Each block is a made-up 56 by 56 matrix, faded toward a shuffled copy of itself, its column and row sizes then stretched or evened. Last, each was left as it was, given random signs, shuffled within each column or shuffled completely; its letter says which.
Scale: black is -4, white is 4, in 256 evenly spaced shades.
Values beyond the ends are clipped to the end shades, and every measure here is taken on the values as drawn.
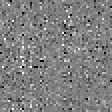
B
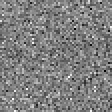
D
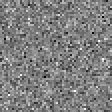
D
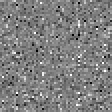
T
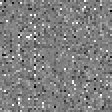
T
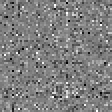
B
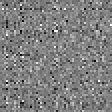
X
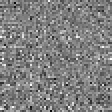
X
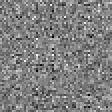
X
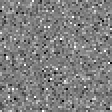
D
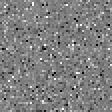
D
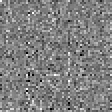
B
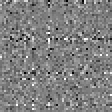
X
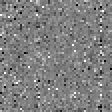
T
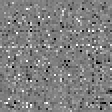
B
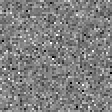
D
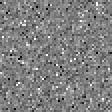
D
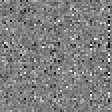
B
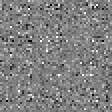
B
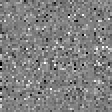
B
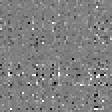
B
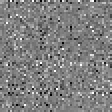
X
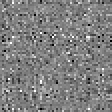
X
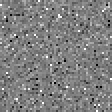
D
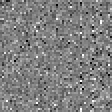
T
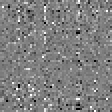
X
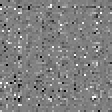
X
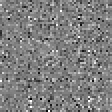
B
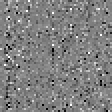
T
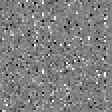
T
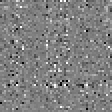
B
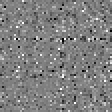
B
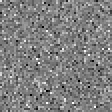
D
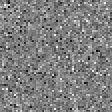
D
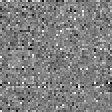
X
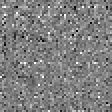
B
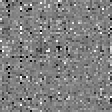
X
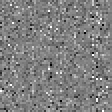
T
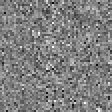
T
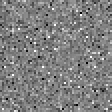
D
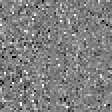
T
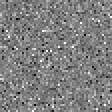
D
